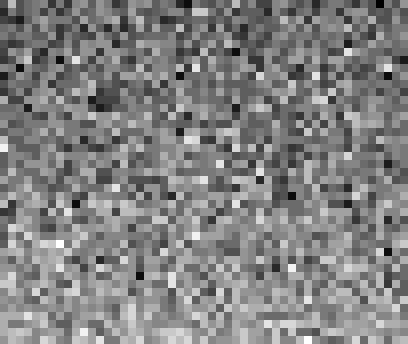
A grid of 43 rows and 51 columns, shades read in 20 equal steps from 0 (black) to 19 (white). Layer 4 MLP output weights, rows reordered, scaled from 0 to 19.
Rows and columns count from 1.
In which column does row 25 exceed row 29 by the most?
45
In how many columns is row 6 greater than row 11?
23
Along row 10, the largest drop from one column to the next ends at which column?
41
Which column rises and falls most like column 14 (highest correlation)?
13
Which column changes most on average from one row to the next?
44
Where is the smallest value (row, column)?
1, 48
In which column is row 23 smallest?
33
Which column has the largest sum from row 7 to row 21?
40
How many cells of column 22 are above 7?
34
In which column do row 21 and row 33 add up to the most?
16
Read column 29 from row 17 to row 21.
15 8 4 9 6
